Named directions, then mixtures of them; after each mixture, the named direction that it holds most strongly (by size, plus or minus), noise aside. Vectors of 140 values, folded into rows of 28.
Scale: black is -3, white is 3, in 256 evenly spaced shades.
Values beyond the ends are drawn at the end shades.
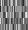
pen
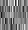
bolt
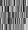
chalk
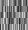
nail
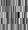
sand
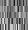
nail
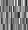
sand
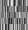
nail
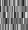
pen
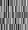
nail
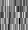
nail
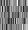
chalk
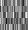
pen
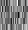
sand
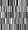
bolt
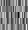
sand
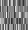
pen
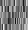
chalk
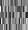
pen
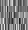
nail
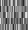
pen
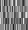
pen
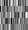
pen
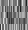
nail
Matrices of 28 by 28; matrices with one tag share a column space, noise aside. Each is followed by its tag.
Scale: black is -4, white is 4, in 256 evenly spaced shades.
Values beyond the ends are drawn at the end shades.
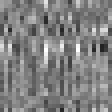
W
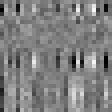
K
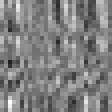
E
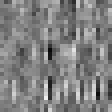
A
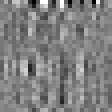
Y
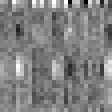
Y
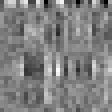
Y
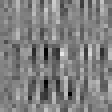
A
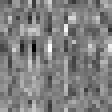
W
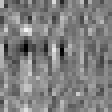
W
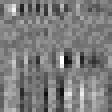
K
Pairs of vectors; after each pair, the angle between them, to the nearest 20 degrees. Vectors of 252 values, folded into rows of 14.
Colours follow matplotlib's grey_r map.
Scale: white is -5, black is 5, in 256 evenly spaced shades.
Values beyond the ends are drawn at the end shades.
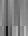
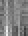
160 degrees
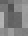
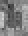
20 degrees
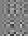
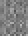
40 degrees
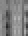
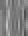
120 degrees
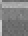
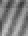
120 degrees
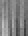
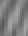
120 degrees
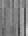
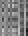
140 degrees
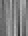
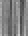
140 degrees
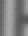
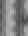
20 degrees
